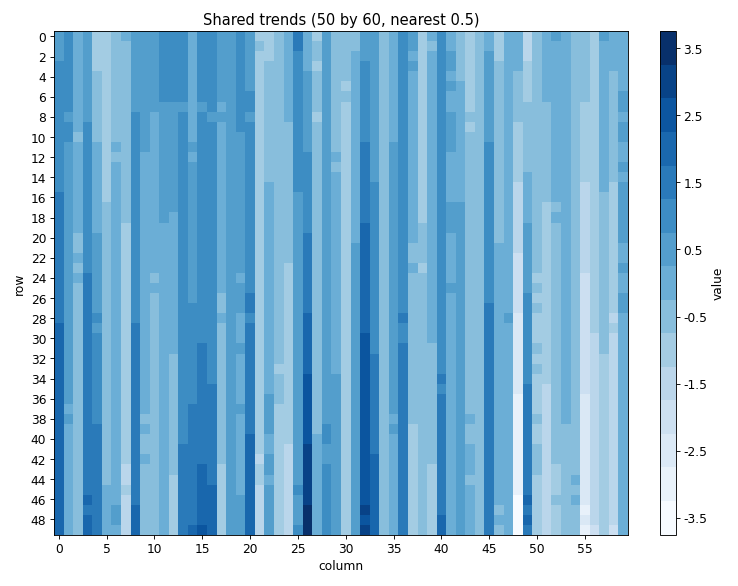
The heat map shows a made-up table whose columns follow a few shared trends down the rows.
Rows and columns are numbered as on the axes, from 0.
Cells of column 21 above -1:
1
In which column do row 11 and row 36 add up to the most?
32
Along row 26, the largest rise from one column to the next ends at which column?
49
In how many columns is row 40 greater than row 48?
8
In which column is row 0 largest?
25
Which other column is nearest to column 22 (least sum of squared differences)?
29
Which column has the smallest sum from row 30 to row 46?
48
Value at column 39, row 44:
-1
